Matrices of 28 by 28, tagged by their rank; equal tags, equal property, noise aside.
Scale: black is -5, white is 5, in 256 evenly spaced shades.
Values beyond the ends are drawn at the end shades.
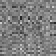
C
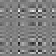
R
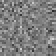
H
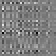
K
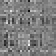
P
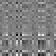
R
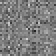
H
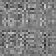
C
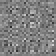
P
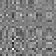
P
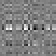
R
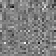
C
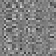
P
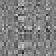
P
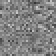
H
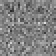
H
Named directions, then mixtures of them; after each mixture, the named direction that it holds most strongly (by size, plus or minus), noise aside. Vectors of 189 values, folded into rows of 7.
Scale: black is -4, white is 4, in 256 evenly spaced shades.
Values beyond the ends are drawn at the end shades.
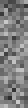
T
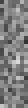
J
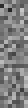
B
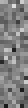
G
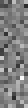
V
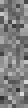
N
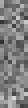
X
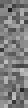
B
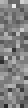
G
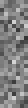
X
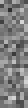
B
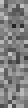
J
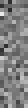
V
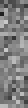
T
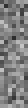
B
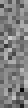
B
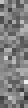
N
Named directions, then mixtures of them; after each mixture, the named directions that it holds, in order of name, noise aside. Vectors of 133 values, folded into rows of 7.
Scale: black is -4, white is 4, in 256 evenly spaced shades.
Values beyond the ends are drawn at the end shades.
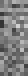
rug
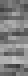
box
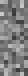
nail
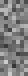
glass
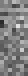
rug.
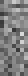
glass, nail, rug.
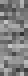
box, nail.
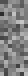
nail.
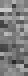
box, glass, rug.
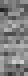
box, glass.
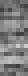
box.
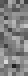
box, glass.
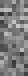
glass, rug.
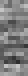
box.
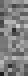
box, rug.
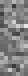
box, glass, rug.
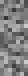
box, glass, nail.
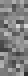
glass, nail, rug.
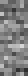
box, nail.
